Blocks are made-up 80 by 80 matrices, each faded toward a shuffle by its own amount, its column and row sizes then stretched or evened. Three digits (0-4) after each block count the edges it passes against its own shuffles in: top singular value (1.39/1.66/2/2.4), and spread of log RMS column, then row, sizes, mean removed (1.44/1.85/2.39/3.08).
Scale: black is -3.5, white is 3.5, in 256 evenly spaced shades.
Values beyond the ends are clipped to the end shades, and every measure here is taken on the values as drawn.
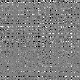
4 3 4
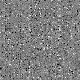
2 0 0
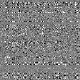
3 2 4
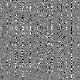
4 4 2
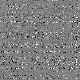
0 1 4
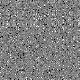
2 1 0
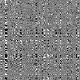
4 4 3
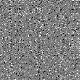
3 1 0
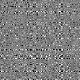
4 2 4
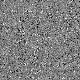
0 0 1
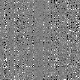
0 4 2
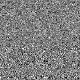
1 0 3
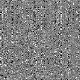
3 3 0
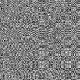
4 2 0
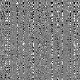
4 4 2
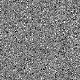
0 3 0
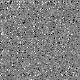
0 1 2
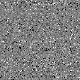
1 1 2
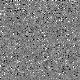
0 1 2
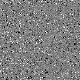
0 1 2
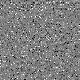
2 0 0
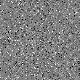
1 1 0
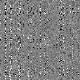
1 4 2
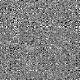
2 2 3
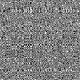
4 2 2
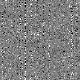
2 3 1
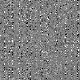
2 3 1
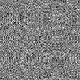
4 0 0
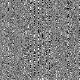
0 4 0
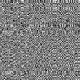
4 1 2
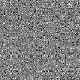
3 1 1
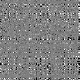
4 3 4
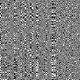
4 4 2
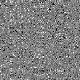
3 1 0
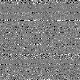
2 0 4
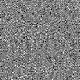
3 0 0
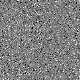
1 1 0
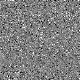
0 1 2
